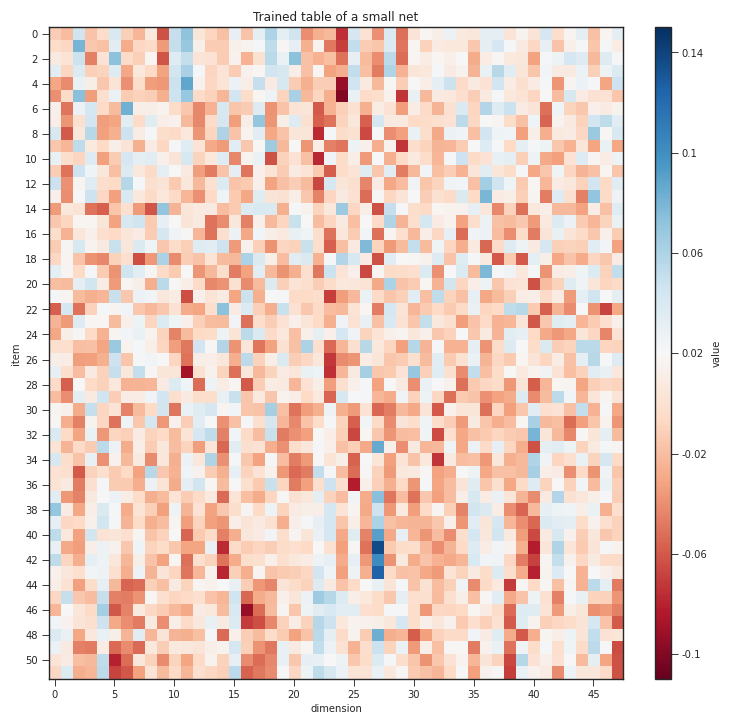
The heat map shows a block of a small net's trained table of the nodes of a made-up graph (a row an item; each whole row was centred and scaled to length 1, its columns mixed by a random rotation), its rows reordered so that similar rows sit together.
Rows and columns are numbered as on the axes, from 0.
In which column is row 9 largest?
18
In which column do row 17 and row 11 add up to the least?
23
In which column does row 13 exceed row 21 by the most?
36
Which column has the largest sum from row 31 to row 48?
27
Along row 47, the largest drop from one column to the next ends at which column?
16
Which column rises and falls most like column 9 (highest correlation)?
24
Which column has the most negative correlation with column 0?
28
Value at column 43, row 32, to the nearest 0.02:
-0.04
